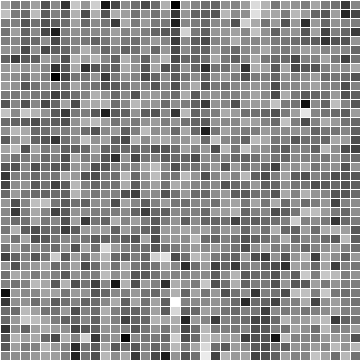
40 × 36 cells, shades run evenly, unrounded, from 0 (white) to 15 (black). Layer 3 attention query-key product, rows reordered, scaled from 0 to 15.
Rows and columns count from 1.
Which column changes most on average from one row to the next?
31
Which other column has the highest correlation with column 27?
26
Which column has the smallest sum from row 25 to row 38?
18
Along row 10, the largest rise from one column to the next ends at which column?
21
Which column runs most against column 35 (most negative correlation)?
8
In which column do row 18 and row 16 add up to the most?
12
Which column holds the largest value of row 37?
1
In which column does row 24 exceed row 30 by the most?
17
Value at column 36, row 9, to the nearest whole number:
10
